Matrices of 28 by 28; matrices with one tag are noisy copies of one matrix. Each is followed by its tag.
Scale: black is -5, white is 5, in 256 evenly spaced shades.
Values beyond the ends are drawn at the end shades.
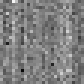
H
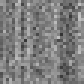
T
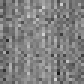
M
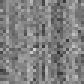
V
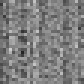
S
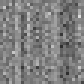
T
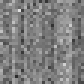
H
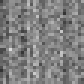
S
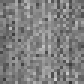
M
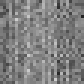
M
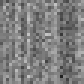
T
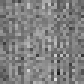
M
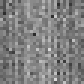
M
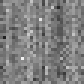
V
